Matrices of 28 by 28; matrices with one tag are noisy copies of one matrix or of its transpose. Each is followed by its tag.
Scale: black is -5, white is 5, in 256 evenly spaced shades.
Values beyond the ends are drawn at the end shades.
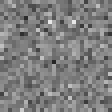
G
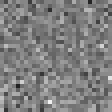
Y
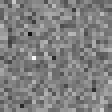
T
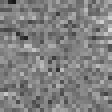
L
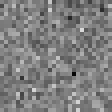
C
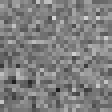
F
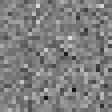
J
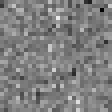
C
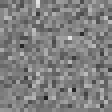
J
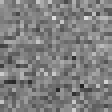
F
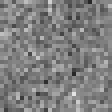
C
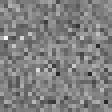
J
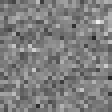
L
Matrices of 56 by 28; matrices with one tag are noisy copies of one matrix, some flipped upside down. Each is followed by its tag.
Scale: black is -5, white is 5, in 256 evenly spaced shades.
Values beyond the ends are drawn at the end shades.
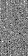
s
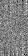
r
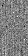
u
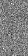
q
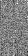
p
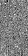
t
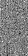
s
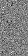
q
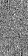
t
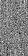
s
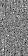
u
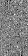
t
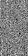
s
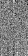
p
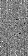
s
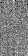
p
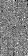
p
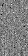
u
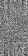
r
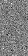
q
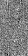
t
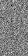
q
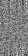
r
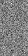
q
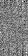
r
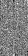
p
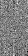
p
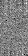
r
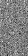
s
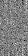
r
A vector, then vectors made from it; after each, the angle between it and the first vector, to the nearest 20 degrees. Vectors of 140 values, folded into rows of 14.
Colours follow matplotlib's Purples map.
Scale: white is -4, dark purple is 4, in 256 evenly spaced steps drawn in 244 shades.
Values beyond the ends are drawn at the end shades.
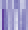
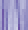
40 degrees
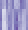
160 degrees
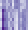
20 degrees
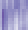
40 degrees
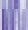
40 degrees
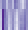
20 degrees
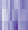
140 degrees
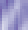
120 degrees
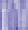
160 degrees
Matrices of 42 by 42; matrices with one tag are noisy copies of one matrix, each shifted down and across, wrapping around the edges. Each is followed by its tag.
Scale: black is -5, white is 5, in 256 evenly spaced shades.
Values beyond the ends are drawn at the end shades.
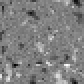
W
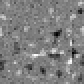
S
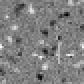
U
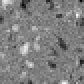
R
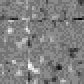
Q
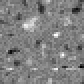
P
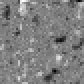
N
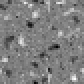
U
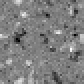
R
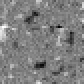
N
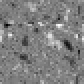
W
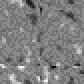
W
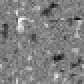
N
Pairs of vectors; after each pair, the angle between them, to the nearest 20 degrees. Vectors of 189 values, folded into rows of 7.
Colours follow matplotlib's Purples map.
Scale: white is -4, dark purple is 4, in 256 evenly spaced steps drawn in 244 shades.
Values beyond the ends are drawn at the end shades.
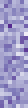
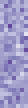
20 degrees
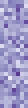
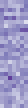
140 degrees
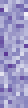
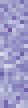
120 degrees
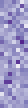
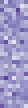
80 degrees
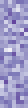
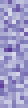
160 degrees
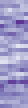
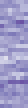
20 degrees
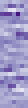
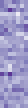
140 degrees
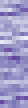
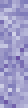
80 degrees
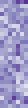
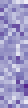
160 degrees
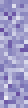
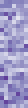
40 degrees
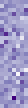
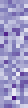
40 degrees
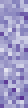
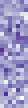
160 degrees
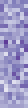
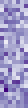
160 degrees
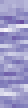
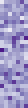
60 degrees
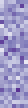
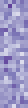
100 degrees
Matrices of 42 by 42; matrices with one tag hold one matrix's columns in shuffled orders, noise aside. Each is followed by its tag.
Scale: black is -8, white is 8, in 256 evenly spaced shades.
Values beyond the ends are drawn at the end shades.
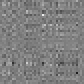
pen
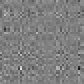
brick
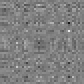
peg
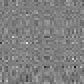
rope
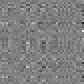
peg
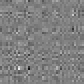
brick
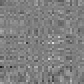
rope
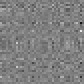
peg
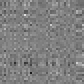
pen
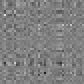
pen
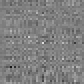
rope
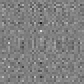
peg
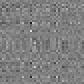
peg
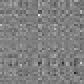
pen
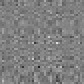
rope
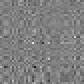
rope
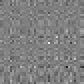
rope
